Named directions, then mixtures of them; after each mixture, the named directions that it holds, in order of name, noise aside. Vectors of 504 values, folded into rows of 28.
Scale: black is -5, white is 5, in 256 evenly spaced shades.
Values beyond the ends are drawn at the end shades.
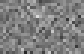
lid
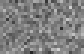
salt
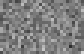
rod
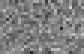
salt.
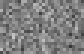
rod, salt.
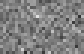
lid.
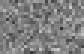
salt.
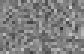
rod, salt.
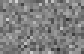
rod, salt.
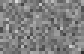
rod, salt.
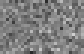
salt.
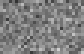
rod, salt.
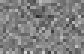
lid.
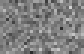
salt.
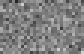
rod, salt.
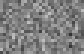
rod, salt.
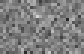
lid.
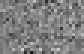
lid, salt.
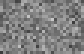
lid, rod.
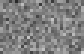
rod, salt.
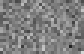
rod.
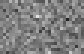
lid, salt.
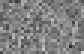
rod.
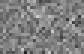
lid.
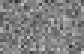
rod, salt.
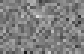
lid.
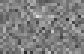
lid.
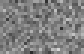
salt.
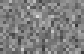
lid, rod.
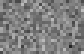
rod.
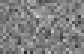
lid.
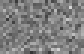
salt.
